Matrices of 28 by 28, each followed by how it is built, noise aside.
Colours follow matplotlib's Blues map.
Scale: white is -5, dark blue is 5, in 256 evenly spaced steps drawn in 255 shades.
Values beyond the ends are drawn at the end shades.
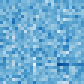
low rank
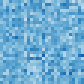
low rank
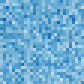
noise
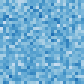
noise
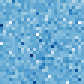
sparse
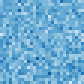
noise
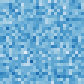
repeating columns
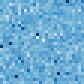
sparse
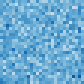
noise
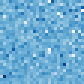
sparse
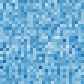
repeating columns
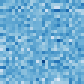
low rank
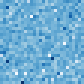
sparse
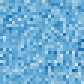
noise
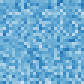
repeating columns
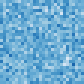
noise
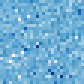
sparse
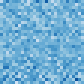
repeating columns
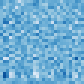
low rank
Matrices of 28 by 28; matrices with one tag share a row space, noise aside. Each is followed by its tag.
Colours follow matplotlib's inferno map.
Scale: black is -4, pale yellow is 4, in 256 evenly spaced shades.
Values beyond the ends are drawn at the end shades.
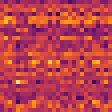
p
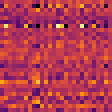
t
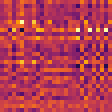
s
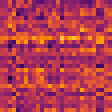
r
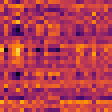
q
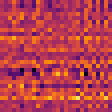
s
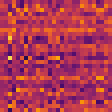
r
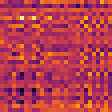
s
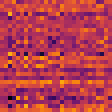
r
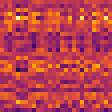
p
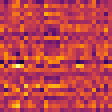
q
